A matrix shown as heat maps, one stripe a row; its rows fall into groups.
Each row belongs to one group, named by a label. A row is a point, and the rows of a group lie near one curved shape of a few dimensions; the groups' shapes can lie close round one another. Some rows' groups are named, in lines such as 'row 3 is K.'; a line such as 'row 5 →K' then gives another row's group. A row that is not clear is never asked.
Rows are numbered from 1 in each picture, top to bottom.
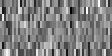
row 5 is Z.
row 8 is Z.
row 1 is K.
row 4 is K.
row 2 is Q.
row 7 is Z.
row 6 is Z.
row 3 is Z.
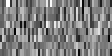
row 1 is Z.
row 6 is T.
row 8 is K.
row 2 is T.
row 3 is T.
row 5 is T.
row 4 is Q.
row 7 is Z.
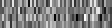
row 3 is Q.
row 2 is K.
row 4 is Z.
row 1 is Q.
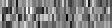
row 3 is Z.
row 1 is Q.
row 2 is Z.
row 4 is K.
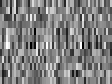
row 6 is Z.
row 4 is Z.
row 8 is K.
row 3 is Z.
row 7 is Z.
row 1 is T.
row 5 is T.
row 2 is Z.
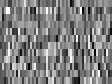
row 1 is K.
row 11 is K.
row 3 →Z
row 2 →Z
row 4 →K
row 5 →K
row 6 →T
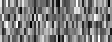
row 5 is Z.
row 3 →T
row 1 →T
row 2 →Z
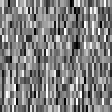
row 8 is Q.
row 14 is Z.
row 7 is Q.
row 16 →Q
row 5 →K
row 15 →T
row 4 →Q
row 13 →T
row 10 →Q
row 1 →K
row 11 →Z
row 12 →Q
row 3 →T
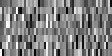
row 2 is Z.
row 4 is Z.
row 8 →Z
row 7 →Z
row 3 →Z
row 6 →T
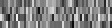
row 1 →T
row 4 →K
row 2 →Z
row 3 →Z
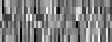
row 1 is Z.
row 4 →T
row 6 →K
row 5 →K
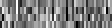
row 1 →Z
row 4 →T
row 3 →Z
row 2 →Z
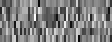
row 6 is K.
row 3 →T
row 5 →Q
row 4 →K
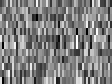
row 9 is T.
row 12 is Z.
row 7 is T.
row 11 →Q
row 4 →Q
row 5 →T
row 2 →T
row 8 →Q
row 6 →T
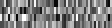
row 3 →T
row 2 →Q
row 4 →T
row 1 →T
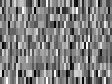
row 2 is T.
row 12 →Z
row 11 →Z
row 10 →K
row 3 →Q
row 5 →K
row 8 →Q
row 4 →K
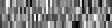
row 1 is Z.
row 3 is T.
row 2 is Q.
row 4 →Q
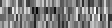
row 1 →Z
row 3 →K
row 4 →T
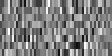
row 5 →Q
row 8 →T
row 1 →Q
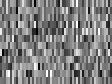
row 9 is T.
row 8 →Z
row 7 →T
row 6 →Q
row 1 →T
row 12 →Q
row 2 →Q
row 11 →Z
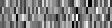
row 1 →Q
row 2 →T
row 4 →Q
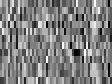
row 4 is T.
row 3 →T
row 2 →K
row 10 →T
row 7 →Q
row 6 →Z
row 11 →T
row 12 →K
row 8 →Q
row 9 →T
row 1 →T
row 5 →Q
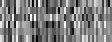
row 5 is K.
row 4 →K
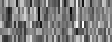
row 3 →K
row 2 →K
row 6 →Z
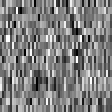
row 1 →T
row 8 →Q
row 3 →K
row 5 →Q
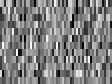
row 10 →K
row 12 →K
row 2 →T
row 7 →Q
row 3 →Q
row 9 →T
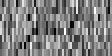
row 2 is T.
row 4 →K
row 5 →K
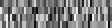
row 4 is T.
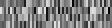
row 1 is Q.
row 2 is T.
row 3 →Q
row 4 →Q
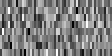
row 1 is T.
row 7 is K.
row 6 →K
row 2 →T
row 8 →Q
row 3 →Z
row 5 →Z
